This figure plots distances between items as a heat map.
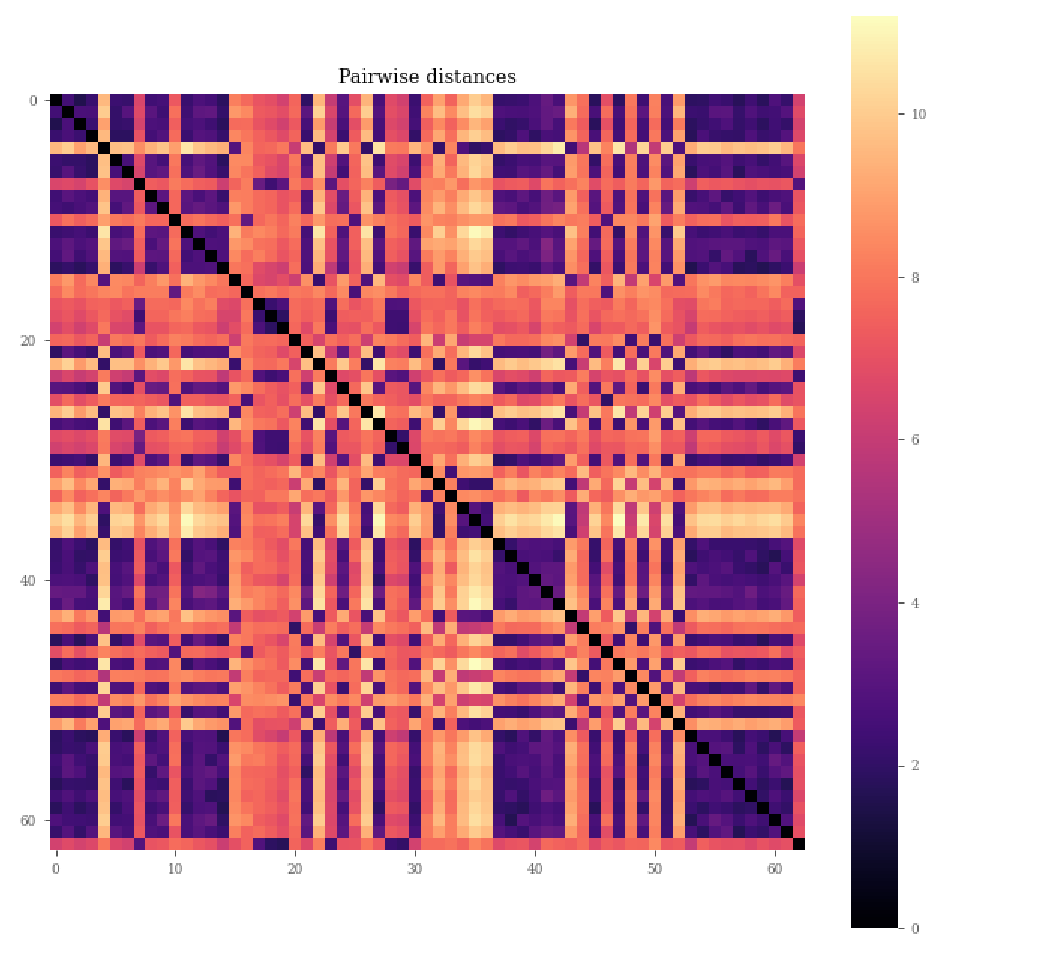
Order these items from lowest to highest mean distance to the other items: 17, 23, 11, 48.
11, 23, 17, 48
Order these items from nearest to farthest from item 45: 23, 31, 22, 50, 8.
8, 23, 31, 50, 22
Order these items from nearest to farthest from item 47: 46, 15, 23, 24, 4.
24, 23, 46, 15, 4
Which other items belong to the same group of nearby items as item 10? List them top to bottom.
16, 25, 46
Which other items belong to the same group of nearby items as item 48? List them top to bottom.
20, 44, 50
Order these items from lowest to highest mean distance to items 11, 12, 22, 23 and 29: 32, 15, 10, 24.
24, 15, 32, 10
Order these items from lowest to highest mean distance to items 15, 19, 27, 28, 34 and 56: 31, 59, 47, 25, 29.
29, 59, 47, 25, 31
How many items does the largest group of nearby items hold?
35
